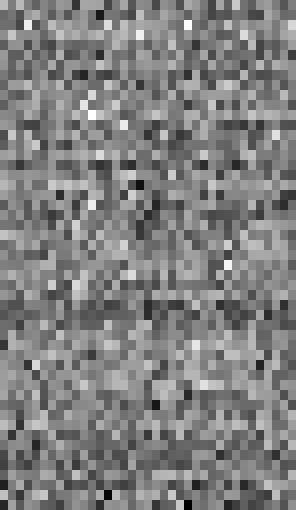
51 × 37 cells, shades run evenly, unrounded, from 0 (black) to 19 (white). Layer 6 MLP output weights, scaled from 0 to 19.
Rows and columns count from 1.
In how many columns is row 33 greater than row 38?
12
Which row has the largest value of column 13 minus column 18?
24
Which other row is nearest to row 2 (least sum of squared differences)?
6
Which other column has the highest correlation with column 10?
4
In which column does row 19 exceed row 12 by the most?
16
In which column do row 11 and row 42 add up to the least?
32
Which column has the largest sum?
11
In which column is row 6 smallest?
13
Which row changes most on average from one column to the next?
50
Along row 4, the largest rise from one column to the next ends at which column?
31
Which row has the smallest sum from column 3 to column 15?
8
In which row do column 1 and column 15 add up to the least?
49
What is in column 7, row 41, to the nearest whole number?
12
